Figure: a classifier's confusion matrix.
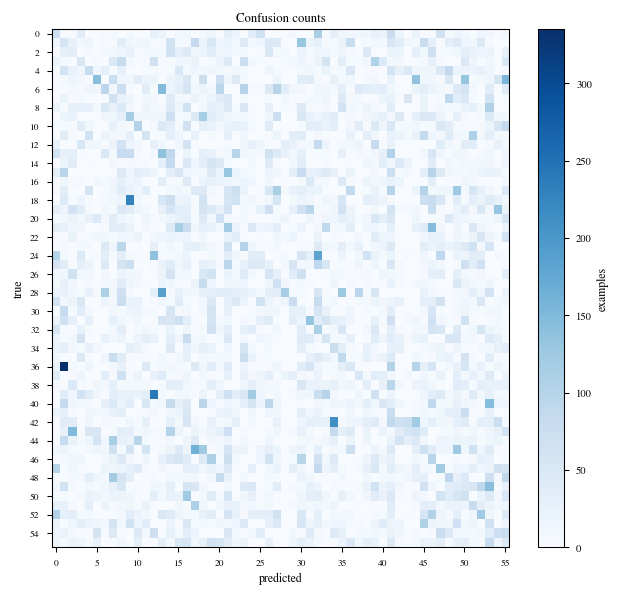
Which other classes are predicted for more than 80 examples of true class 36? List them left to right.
1, 41, 44
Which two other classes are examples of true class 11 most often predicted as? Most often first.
51, 45
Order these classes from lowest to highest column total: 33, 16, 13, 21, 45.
33, 13, 45, 16, 21
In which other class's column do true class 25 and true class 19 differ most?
54
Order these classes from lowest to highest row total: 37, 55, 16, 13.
16, 37, 55, 13
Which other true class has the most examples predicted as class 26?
40
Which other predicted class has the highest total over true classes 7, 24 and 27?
32
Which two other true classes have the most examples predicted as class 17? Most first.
45, 51
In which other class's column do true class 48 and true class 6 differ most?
13
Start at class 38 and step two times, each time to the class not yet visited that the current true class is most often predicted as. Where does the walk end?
50
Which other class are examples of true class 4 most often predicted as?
48
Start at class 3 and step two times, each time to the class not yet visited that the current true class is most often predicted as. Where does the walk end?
12
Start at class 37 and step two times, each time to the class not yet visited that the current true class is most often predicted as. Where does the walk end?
53
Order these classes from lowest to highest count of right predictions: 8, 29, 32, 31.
8, 29, 32, 31
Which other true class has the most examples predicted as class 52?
49
